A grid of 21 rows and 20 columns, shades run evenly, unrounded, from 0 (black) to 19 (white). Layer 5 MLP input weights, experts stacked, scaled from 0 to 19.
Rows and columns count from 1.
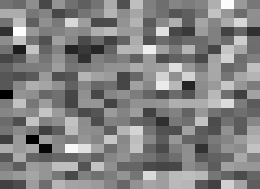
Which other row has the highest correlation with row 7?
1
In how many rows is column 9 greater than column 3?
8
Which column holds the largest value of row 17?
6
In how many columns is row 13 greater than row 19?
10
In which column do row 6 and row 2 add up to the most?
12
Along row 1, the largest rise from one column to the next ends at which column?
11
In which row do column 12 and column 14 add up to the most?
20
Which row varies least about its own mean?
18
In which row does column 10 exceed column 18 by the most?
4
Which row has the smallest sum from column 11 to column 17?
19
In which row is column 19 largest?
3
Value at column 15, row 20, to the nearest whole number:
14
